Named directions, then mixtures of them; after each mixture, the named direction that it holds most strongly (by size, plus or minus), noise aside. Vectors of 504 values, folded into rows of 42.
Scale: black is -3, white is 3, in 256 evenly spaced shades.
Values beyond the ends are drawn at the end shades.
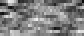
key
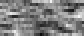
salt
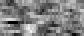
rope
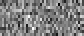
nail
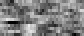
rope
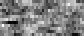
rope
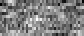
key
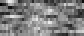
key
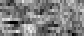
rope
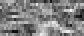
salt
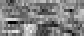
rope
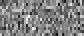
nail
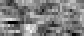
rope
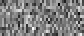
nail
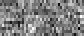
nail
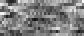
key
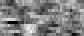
rope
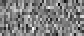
nail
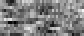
rope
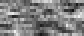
salt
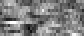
rope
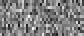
nail
